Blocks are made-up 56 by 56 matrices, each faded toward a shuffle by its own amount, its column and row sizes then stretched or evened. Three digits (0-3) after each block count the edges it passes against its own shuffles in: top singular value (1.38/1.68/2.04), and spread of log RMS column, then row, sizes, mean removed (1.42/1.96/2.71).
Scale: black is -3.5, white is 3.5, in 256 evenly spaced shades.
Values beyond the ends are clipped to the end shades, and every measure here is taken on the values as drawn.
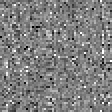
2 1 0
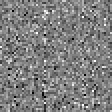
0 2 0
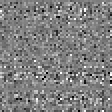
1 2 3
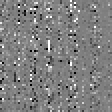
0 3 0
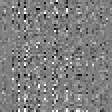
3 3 1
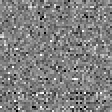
2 0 2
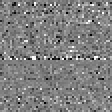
1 0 3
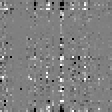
3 3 2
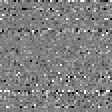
1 0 3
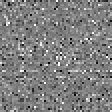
2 0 2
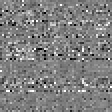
2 0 3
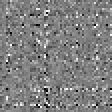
2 2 2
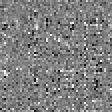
2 2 1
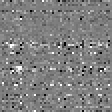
0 2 3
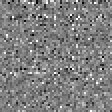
1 1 2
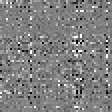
2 2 3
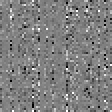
1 3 0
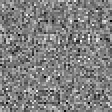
2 0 1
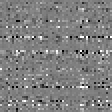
2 2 3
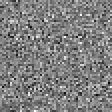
1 0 1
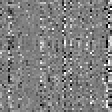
3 3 0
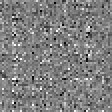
2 2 1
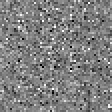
0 1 1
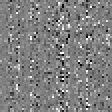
1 3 0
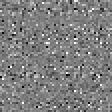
1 1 2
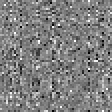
3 2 1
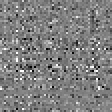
1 2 3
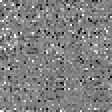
1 0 2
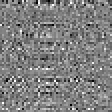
3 1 2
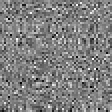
3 0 1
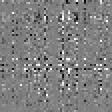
2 3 3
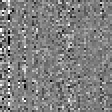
1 3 0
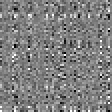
3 3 2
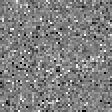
0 0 1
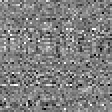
3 0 2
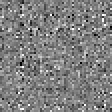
0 2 1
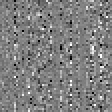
1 3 0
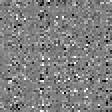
2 2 2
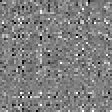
2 2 2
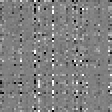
3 3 2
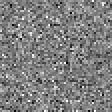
0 0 1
